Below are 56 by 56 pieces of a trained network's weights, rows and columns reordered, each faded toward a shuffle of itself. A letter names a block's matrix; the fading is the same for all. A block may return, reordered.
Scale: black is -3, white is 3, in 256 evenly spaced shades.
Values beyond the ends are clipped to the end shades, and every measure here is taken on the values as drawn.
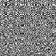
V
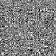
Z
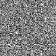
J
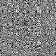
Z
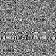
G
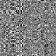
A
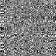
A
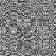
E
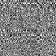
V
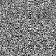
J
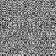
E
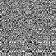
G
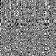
A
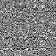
Z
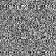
V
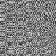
E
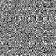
A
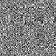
Z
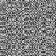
E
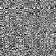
V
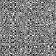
A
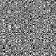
A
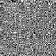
Z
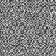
E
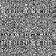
V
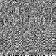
V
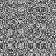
E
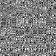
Z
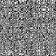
A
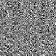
A
